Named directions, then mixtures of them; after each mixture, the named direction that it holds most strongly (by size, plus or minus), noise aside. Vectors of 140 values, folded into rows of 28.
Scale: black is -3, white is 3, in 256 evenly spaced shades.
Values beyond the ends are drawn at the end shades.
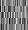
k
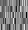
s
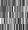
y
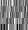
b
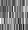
y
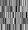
s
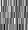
b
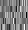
s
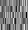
s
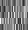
y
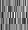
k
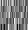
b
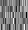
s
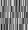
b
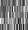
y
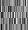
k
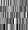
b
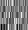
b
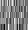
b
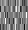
s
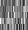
y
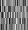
k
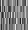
k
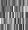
y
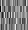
k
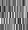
y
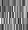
y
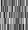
k
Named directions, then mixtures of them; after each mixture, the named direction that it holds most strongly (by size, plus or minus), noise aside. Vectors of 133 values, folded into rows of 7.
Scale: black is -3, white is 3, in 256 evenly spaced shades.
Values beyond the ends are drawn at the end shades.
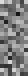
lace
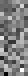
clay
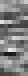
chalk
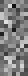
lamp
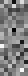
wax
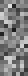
lamp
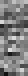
chalk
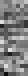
chalk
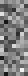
clay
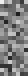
lace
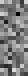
lace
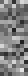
wax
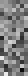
clay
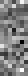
wax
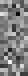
lace
